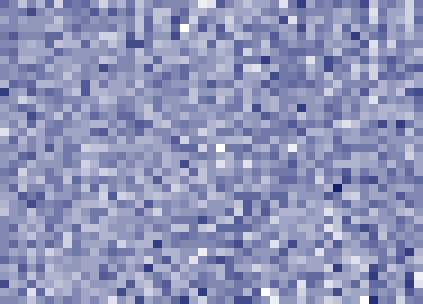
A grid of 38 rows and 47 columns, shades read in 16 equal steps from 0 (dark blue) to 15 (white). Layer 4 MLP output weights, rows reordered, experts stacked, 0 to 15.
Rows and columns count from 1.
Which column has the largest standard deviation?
42
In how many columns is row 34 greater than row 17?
24
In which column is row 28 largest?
31
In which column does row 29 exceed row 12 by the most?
10
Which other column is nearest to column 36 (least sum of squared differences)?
2
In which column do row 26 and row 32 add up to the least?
46
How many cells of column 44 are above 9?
5
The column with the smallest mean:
27
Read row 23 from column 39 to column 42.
3 7 4 3
